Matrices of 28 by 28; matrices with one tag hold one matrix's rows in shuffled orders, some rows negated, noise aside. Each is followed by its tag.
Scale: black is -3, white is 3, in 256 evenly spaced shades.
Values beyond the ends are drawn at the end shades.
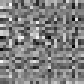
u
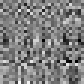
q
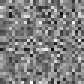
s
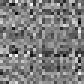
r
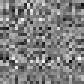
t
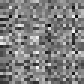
u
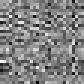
u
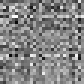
r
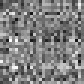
r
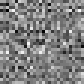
t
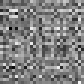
r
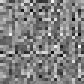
s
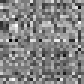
r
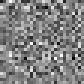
s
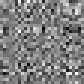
q
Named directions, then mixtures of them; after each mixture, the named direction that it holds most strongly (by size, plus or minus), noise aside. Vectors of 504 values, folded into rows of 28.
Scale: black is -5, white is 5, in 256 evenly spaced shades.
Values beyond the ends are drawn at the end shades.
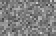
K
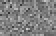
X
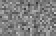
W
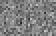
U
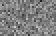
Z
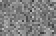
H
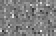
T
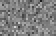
Z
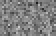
W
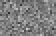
X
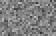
K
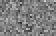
X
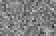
H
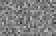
U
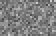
K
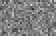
K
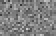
X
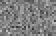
U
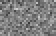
X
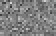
X
